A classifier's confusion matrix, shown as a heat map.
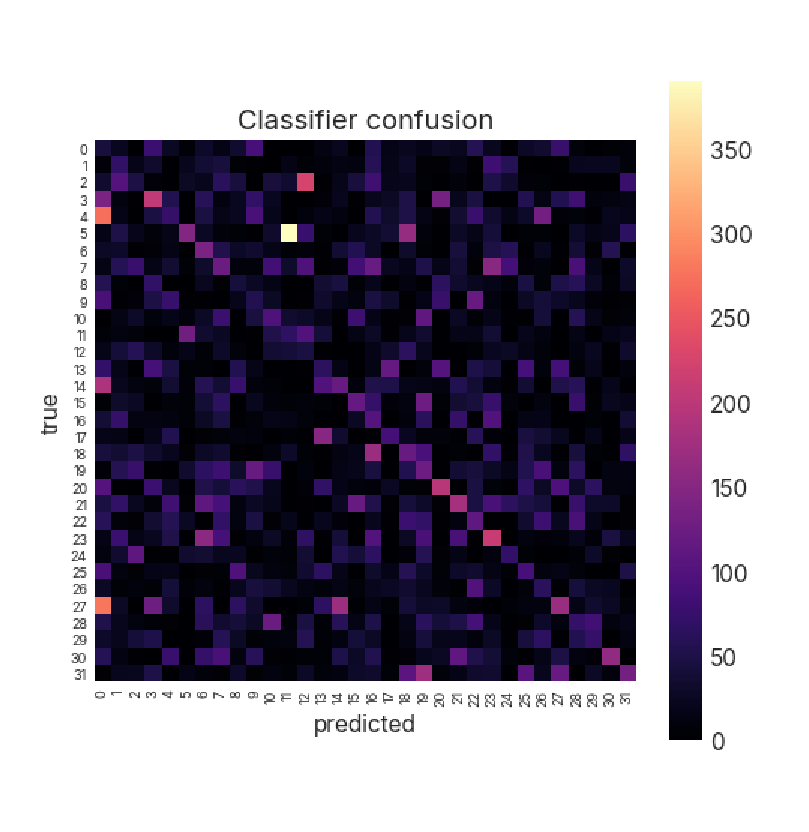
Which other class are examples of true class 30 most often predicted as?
21
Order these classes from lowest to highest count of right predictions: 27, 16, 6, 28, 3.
28, 16, 6, 27, 3
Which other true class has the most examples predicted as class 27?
31
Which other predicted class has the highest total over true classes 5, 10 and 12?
11
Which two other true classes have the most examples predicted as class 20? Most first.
3, 13
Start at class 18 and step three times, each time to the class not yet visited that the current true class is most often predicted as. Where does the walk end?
6
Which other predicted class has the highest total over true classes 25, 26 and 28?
22
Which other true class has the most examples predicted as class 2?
24
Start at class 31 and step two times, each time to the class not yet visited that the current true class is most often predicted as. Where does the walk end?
9
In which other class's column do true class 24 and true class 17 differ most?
13
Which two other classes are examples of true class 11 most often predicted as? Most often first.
5, 12
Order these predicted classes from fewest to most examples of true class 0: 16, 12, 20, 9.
12, 20, 16, 9
